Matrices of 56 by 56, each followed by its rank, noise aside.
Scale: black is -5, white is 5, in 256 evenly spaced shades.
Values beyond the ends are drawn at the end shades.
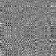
four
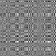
one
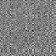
three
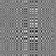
one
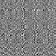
three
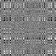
one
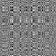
one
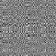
three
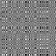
one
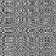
three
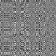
three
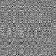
four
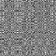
four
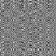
four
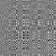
two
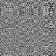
four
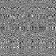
four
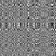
three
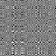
two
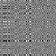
one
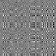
one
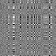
one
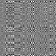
two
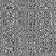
four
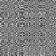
two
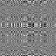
two
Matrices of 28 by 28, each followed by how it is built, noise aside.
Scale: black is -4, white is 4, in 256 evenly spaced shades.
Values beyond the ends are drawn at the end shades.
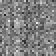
blocks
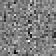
uneven columns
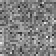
blocks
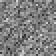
Hankel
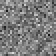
Hankel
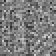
blocks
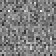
repeating columns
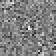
block diagonal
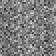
repeating rows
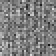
blocks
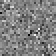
block diagonal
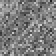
Hankel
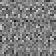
repeating columns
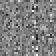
uneven columns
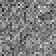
Hankel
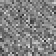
Toeplitz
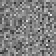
repeating rows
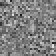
block diagonal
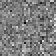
uneven columns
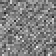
Hankel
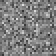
repeating rows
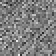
Hankel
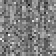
blocks
